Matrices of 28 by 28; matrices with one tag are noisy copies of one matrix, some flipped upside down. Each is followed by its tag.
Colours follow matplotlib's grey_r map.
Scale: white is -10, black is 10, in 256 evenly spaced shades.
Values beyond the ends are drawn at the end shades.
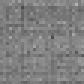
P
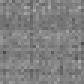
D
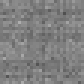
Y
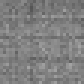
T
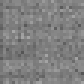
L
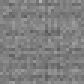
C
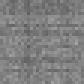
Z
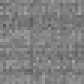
D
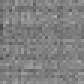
L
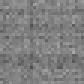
D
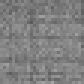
T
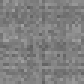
Y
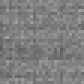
L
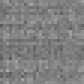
L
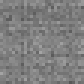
P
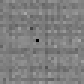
C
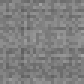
P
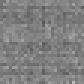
Y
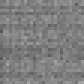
L
